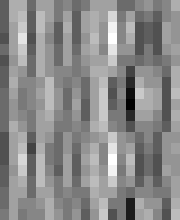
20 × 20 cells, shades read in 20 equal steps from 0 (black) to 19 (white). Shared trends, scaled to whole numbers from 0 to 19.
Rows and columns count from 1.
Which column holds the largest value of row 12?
12
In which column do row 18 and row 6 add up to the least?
1
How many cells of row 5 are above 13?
2
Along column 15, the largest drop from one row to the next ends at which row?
19
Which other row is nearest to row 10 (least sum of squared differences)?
9
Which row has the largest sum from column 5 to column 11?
17
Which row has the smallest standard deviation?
18
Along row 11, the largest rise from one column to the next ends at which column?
16
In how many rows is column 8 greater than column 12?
6
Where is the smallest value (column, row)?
15, 10
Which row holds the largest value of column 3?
4
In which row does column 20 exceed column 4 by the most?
14
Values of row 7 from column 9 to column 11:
9 10 13
